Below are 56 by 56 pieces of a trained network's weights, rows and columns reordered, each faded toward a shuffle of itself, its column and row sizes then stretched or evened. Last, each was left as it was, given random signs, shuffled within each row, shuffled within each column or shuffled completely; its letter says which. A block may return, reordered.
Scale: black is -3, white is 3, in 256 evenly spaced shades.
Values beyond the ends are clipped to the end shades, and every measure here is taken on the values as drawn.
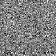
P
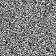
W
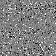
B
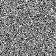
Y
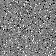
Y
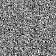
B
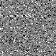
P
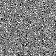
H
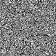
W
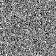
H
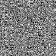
P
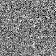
B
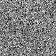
W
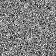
W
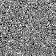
B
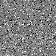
W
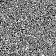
Y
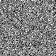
Y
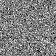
Y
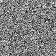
Y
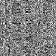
P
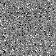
B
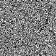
B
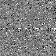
B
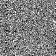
H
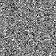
P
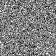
Y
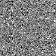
B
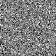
H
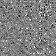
B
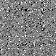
B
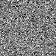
W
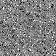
Y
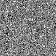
H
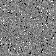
H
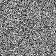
Y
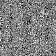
H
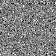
W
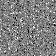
H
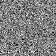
W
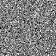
H
